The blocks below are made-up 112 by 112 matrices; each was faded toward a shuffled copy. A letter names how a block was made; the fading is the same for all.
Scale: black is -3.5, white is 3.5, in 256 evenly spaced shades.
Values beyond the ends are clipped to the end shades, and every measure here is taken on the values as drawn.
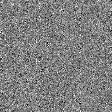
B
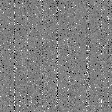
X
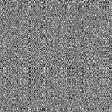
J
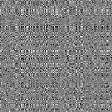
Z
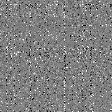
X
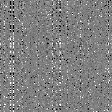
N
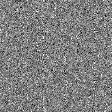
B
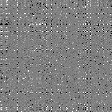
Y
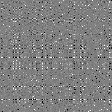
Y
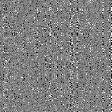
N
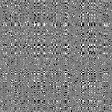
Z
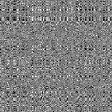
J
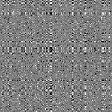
Z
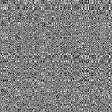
J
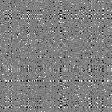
Y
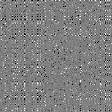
Y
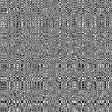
Z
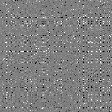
Y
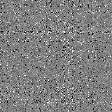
X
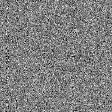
B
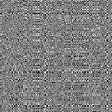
J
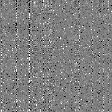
N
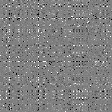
Y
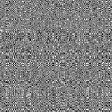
J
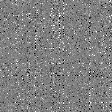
X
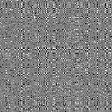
Z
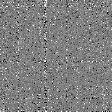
X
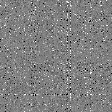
X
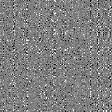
N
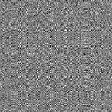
J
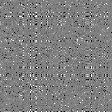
Y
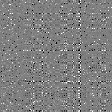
Y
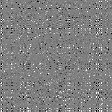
Y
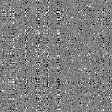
N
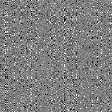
N
